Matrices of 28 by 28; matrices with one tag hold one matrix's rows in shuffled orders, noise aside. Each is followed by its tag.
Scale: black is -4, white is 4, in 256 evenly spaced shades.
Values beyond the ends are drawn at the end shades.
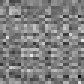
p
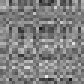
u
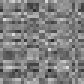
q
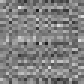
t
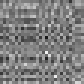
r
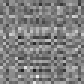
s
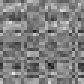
q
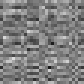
q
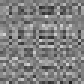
u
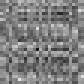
t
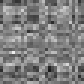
q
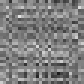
t
